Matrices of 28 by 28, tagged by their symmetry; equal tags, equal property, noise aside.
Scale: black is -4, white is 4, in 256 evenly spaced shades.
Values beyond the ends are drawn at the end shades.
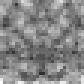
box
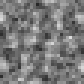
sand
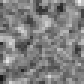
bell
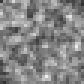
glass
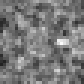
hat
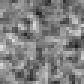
bell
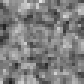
bell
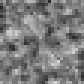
sand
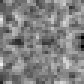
hat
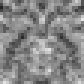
box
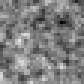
bell
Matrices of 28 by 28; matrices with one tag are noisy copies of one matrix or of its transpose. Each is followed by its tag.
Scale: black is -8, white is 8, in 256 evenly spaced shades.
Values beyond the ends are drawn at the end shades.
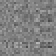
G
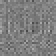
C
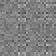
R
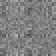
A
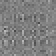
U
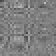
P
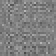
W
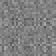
R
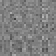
G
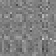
G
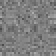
A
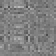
P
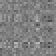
G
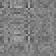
P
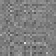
W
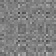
R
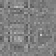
P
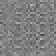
U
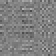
C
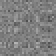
G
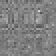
P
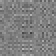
C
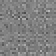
R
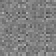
R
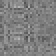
P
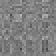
G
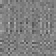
C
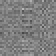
C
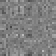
A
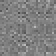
R
